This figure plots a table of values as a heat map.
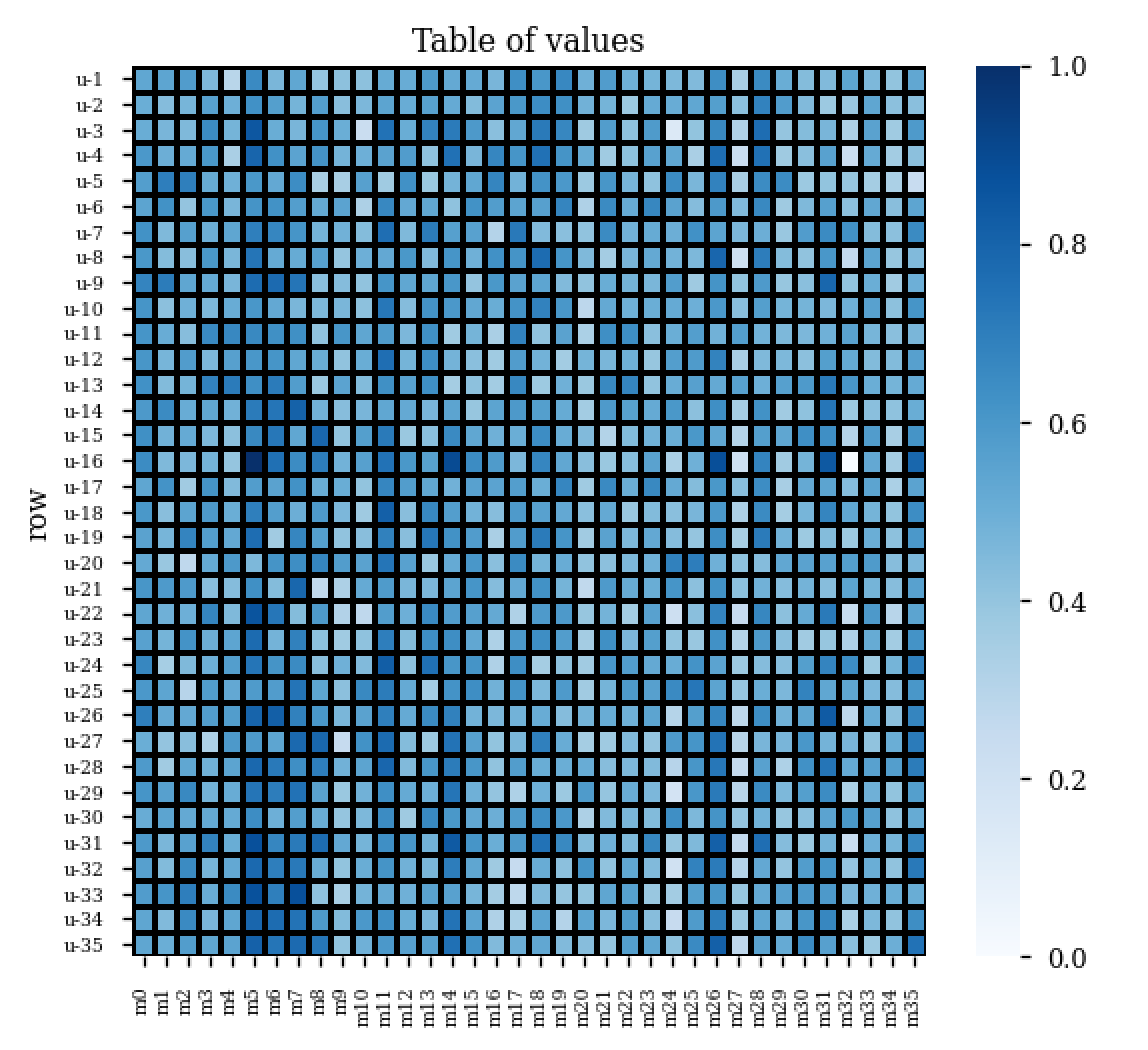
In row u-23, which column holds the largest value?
m5
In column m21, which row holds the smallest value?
u-15
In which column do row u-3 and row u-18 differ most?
m24
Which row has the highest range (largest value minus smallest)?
u-16
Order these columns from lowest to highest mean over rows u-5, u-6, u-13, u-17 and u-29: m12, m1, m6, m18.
m18, m12, m1, m6
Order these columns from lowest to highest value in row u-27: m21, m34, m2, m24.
m21, m2, m34, m24
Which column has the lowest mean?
m27
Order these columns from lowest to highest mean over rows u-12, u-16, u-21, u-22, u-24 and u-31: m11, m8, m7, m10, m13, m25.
m10, m25, m8, m13, m7, m11
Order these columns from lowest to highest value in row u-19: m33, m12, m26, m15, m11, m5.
m12, m33, m15, m26, m11, m5
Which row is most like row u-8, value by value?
u-4
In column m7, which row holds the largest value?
u-33
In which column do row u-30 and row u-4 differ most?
m32
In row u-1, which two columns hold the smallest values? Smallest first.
m4, m27
